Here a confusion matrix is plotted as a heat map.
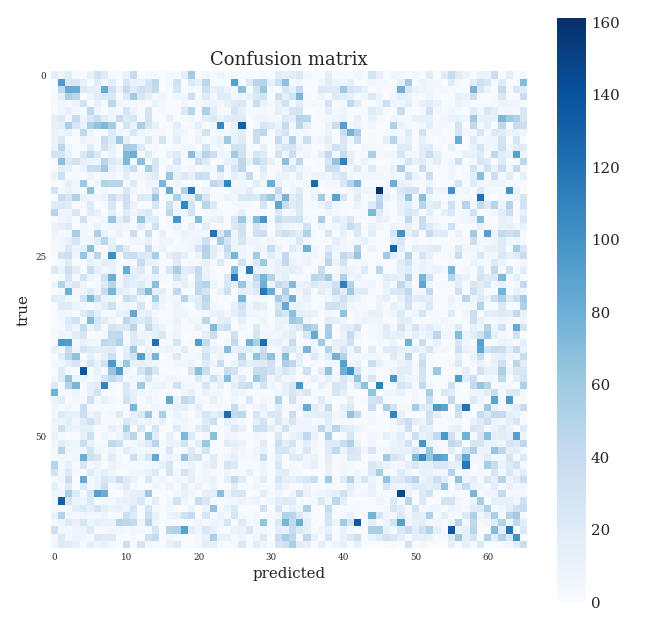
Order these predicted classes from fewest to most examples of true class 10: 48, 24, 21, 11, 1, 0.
24, 0, 48, 21, 1, 11
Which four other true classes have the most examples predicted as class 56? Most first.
42, 9, 36, 64
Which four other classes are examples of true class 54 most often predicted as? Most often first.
57, 60, 0, 61
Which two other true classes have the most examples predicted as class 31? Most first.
18, 45
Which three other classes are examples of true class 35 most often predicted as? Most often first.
64, 22, 38
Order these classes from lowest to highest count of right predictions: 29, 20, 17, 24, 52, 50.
50, 24, 17, 52, 20, 29
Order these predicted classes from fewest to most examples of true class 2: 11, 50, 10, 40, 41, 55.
55, 50, 11, 41, 10, 40
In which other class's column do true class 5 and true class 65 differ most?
19
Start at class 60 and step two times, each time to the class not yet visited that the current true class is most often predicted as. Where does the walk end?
48
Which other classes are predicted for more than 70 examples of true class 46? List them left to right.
11, 35, 53, 54, 57
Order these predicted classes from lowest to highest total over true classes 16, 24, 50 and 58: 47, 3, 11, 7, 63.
3, 11, 7, 63, 47
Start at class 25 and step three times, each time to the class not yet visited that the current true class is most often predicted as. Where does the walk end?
4
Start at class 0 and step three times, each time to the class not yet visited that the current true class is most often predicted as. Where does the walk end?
52
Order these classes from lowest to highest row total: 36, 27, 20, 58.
36, 58, 27, 20
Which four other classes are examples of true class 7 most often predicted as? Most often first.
26, 23, 40, 6
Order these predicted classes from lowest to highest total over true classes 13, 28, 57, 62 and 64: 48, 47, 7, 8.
47, 8, 7, 48
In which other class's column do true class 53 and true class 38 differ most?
51
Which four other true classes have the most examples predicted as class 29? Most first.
37, 30, 20, 28
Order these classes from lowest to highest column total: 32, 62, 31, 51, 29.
31, 51, 62, 32, 29
